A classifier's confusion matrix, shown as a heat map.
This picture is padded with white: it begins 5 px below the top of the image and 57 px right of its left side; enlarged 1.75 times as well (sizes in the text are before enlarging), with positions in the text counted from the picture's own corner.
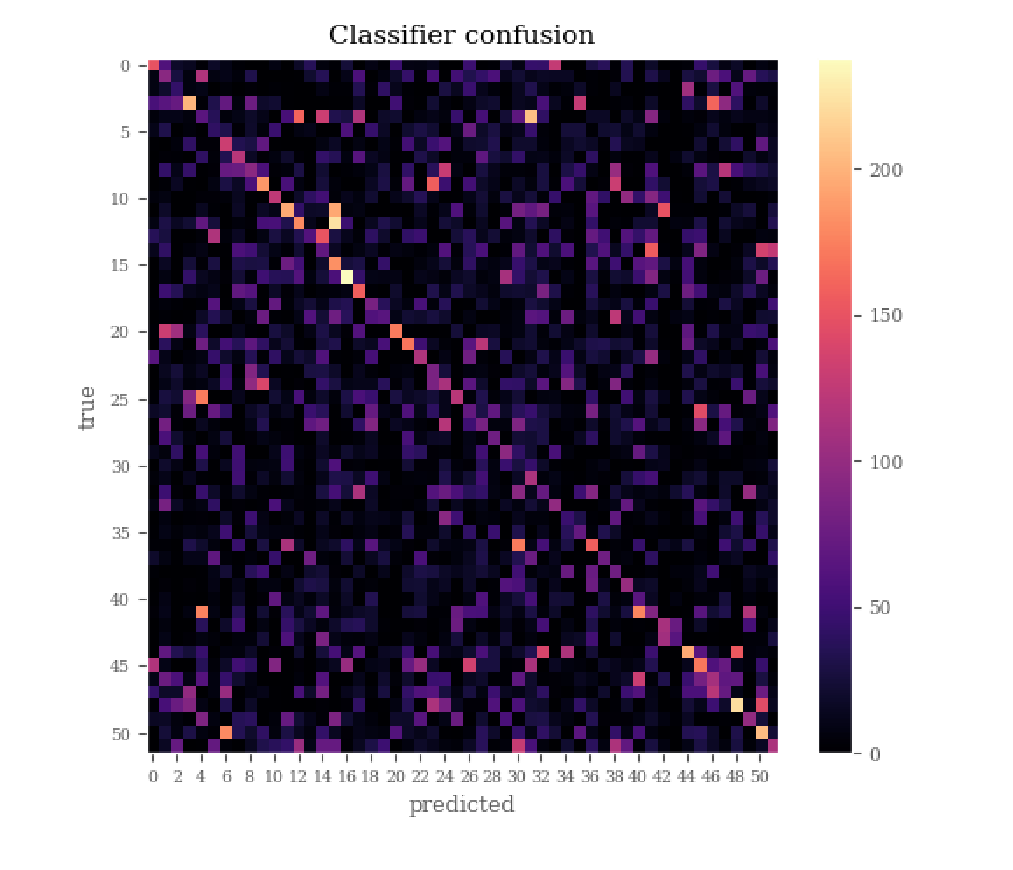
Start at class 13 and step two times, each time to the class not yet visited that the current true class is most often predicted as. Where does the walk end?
41
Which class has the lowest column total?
43
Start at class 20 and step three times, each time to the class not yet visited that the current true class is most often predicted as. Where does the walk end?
31
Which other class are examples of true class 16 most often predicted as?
29
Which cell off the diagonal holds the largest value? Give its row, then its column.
12, 15
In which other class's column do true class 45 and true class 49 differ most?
26
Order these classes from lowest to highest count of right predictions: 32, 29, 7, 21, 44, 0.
32, 29, 7, 0, 21, 44
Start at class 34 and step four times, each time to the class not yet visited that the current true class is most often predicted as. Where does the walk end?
8
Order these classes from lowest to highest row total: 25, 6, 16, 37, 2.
2, 37, 6, 25, 16
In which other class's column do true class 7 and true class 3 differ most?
46
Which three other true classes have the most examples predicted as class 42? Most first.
11, 43, 10
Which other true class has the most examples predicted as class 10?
45
